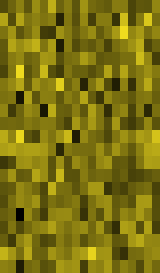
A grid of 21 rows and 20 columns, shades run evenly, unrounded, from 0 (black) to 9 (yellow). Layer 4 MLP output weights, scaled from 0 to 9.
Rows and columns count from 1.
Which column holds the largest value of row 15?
7
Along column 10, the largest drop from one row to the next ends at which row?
11
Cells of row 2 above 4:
14
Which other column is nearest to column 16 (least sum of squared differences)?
9
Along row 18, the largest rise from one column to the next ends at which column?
16
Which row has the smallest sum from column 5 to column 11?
19
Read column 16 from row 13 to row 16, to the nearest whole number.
4 4 3 4
